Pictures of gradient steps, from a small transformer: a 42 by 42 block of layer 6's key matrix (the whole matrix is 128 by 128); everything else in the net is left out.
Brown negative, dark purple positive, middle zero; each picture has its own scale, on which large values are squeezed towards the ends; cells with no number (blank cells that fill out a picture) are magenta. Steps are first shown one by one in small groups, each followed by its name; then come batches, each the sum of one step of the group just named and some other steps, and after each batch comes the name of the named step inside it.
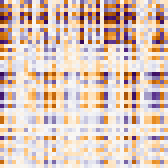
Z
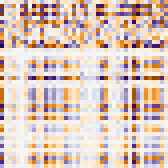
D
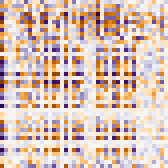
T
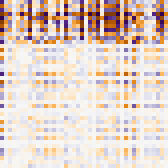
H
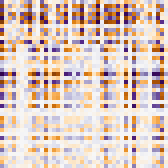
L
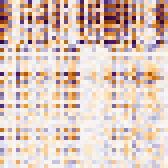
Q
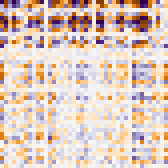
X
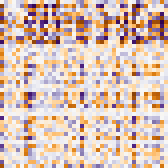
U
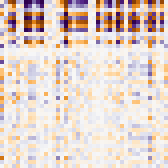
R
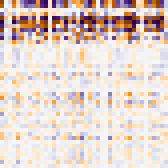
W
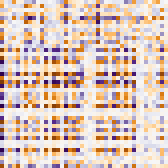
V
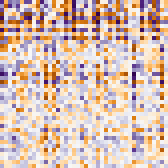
L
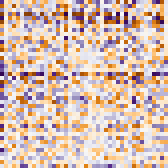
L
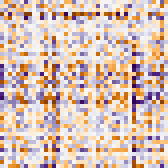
Z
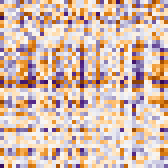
D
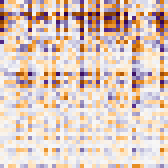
H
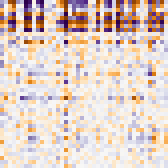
R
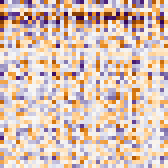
U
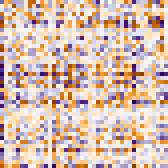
T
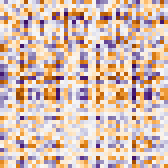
Z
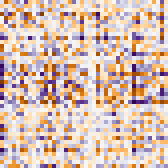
T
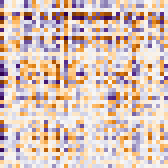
V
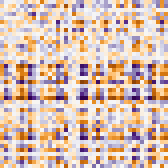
U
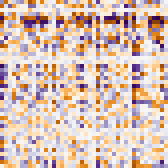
U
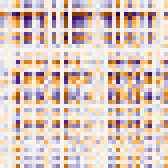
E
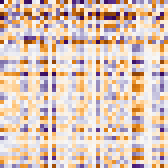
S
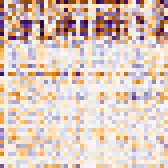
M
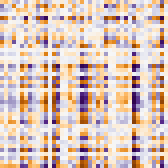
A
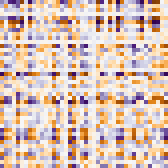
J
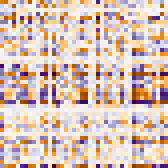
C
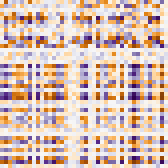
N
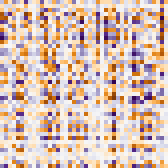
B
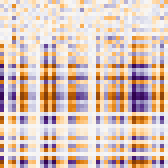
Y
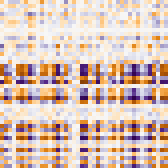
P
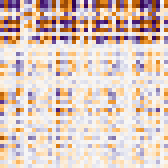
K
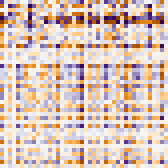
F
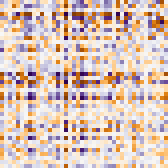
E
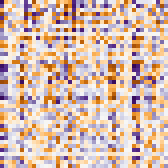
B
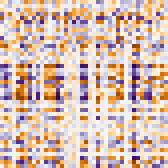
N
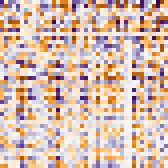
K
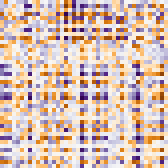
N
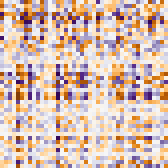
N
